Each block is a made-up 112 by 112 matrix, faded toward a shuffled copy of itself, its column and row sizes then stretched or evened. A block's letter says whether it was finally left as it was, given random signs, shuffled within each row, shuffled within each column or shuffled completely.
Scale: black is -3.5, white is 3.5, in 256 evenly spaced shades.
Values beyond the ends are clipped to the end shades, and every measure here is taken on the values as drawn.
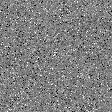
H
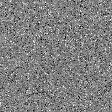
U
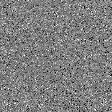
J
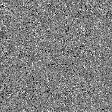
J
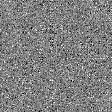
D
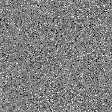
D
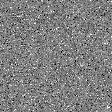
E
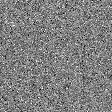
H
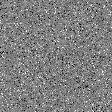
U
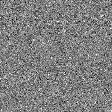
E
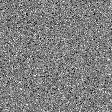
H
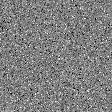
H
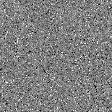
U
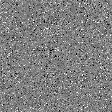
J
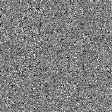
D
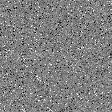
U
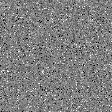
J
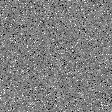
H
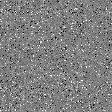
J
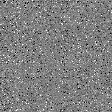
D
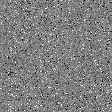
U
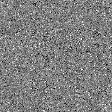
J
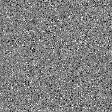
J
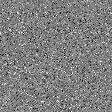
E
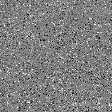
J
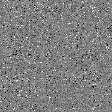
J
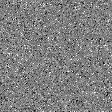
E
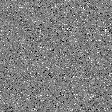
E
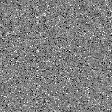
D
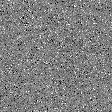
H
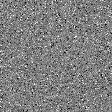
U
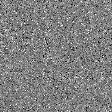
J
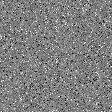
H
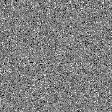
J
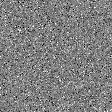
H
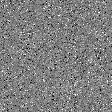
U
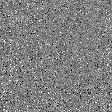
J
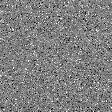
E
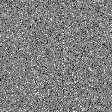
U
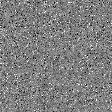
J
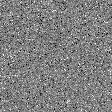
H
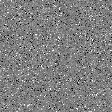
D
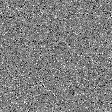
E
